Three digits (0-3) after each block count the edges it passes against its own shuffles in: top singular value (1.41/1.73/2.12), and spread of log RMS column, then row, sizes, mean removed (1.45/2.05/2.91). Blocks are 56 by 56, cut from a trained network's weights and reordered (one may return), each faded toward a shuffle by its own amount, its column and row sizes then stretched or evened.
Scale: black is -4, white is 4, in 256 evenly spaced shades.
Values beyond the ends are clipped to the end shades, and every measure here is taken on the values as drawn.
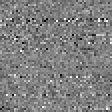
0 0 2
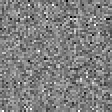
0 0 0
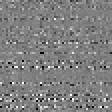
0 1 3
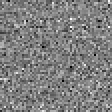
0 0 1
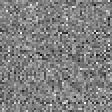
2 0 1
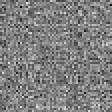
3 1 1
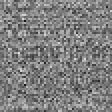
3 1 0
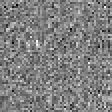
2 1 0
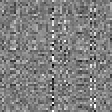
3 2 0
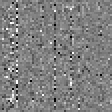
1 2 0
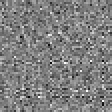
2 1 1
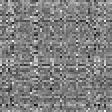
3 2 1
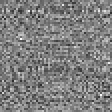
3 0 1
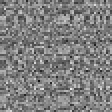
3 0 1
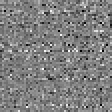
1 1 2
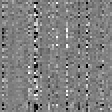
3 3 1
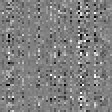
2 3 2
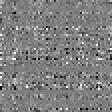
1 2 3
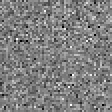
0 0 1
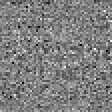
1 0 1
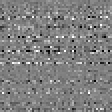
2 1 3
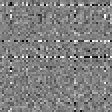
3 1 2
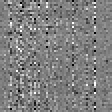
2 3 0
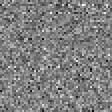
0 0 1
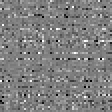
0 1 3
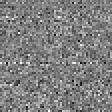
0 0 2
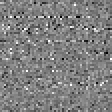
1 0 2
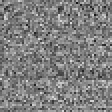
2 0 0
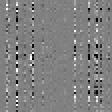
3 3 1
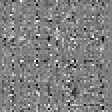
1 3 2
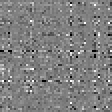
2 2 2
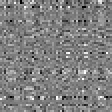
3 1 3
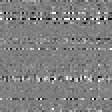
3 0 3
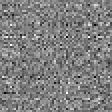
3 1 2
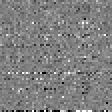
2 1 2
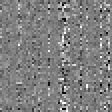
1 3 0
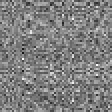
3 2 0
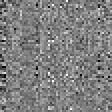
2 2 1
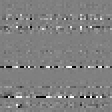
3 0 3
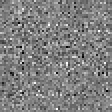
1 1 2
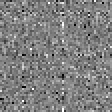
2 1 1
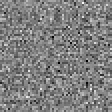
2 0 0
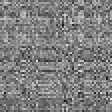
3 1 1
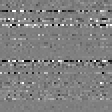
3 0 3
